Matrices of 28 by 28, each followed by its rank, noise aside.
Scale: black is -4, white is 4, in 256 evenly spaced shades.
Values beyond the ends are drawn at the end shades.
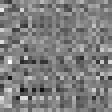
four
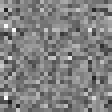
six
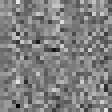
six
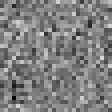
six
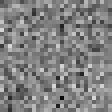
eight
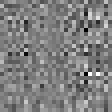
three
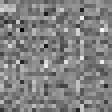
six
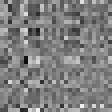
three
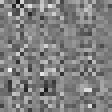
four
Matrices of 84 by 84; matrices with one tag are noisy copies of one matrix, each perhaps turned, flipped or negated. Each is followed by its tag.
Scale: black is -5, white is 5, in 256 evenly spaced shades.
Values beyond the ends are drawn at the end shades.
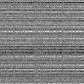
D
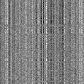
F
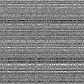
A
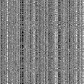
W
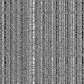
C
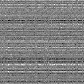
A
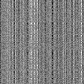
D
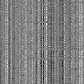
F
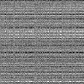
D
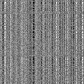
C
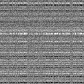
C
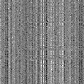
F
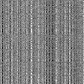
D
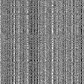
D
